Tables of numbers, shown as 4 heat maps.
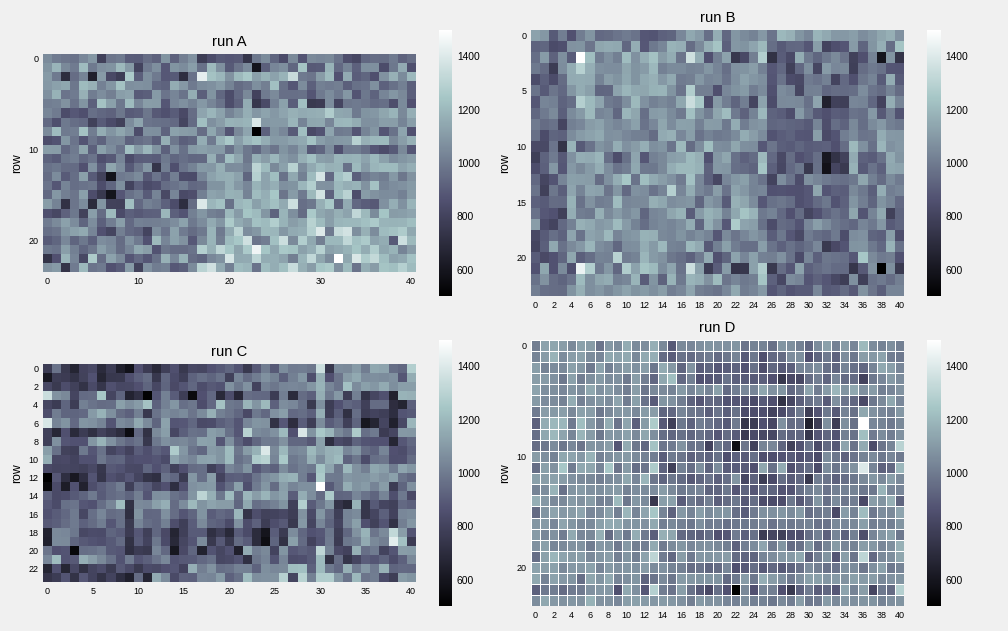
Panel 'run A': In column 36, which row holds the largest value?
22
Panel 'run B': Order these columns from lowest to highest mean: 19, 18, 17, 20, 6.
19, 20, 18, 6, 17
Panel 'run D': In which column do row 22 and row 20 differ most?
22
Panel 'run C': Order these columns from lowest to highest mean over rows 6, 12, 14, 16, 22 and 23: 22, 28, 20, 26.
20, 22, 26, 28
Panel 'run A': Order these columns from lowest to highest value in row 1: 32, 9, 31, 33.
32, 33, 9, 31
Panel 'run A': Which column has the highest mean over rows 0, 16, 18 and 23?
27
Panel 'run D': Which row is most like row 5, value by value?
3
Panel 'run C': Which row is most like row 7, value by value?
23
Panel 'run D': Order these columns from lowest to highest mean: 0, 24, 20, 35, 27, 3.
24, 27, 20, 35, 0, 3
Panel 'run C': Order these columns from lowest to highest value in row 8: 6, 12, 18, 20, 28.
28, 12, 20, 18, 6
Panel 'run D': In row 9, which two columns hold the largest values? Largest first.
40, 13
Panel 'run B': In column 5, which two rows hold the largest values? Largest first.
2, 21
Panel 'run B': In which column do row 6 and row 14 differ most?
38
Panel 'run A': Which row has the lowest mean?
0
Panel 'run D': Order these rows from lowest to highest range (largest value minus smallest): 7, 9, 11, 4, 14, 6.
4, 6, 14, 11, 9, 7
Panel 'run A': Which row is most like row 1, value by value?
8
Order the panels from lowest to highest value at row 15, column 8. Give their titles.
run A, run B, run D, run C
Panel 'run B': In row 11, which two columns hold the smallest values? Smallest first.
32, 33
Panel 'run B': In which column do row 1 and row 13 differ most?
20
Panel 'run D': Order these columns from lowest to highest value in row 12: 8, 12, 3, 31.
31, 8, 3, 12
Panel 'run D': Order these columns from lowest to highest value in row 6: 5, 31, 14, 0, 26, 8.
26, 31, 14, 0, 8, 5
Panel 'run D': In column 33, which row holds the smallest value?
7
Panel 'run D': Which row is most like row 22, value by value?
9
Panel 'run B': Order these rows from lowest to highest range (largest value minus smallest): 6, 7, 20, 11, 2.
7, 20, 11, 6, 2
